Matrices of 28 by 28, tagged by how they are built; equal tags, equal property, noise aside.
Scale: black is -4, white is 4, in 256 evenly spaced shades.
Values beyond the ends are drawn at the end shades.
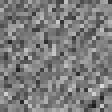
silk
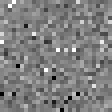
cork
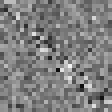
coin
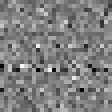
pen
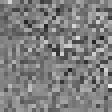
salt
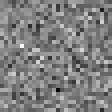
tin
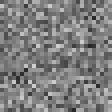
tin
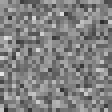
tin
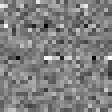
pen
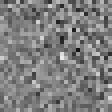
salt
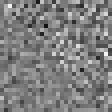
salt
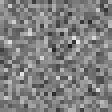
tin
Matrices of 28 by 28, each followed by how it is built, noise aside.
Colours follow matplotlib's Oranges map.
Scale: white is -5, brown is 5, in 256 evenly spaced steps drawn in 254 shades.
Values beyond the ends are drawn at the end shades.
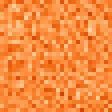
blocks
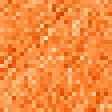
Hankel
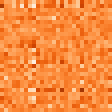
low rank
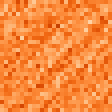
Hankel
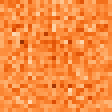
low rank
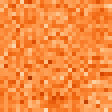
blocks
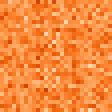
repeating rows
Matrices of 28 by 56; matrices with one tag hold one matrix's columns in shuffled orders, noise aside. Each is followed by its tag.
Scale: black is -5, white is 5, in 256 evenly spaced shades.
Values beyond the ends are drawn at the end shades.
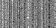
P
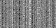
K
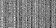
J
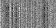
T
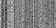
K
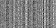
K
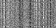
P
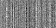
T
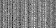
J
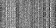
T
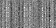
T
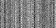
J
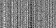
J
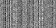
K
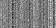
P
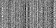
T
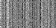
P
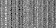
K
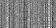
J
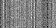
P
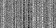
J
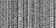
J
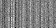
J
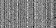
P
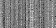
J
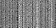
J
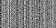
K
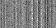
K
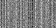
P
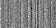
T
